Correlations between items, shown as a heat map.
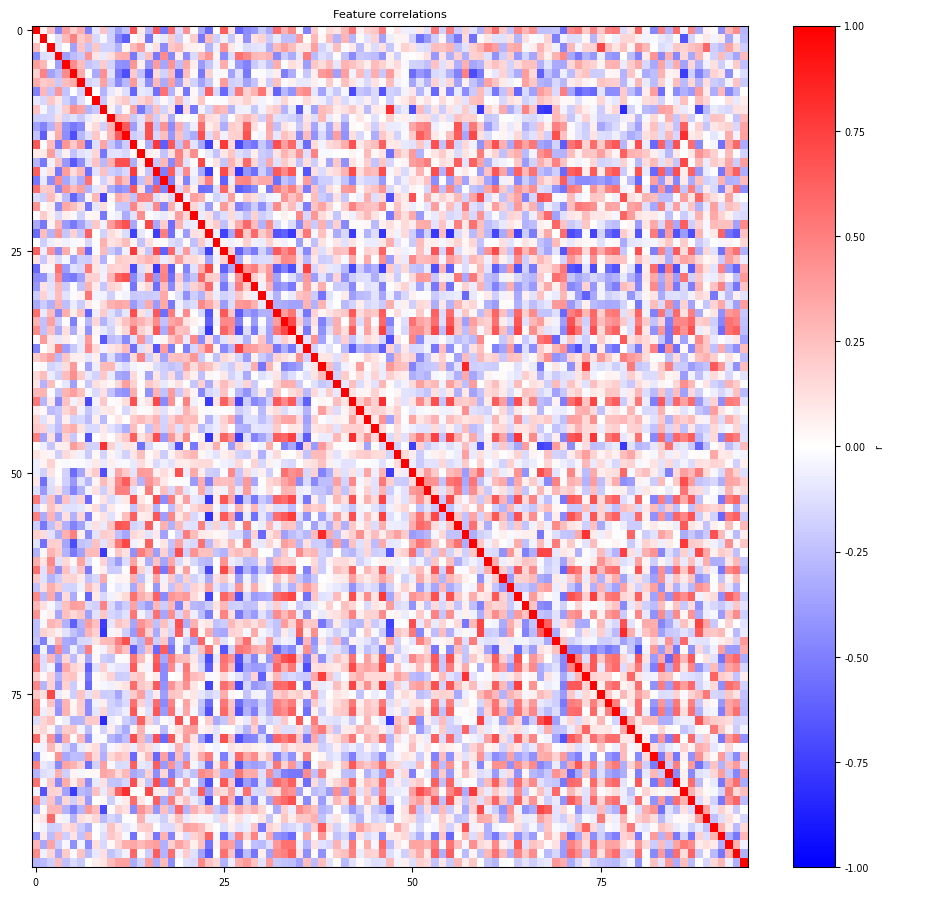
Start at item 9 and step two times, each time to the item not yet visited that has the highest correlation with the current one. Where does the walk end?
84
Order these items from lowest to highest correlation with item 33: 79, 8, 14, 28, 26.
79, 28, 8, 14, 26
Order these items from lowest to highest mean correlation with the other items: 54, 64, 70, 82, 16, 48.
70, 82, 54, 48, 16, 64
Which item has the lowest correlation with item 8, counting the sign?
5
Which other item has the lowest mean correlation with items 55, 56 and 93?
23
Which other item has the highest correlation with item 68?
78
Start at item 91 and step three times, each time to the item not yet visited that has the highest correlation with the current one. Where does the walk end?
36
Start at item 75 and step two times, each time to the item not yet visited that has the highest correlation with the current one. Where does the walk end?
89
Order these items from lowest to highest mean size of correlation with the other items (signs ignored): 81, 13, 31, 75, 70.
81, 75, 31, 70, 13
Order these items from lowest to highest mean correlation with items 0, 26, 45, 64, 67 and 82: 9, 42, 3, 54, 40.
9, 3, 54, 40, 42
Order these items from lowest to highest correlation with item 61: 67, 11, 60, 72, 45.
11, 67, 45, 60, 72
